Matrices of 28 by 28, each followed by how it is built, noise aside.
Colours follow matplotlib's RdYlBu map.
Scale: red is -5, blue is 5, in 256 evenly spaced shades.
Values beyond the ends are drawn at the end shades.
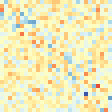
banded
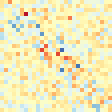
banded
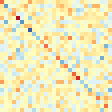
diagonal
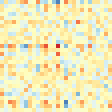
low rank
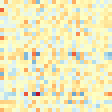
low rank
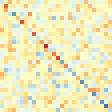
diagonal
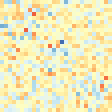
block diagonal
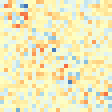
block diagonal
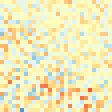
lower triangular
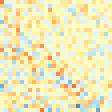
lower triangular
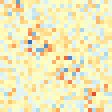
block diagonal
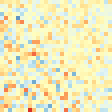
lower triangular
